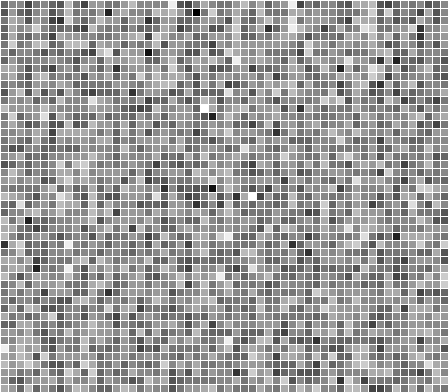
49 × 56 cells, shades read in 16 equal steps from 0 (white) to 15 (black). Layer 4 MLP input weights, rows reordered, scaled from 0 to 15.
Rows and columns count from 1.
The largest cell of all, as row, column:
2, 25
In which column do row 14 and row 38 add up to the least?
26
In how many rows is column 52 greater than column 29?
24
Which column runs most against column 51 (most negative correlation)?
41
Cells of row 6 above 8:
10
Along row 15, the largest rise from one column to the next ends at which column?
7
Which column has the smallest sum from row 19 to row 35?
9
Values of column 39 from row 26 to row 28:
7 11 6
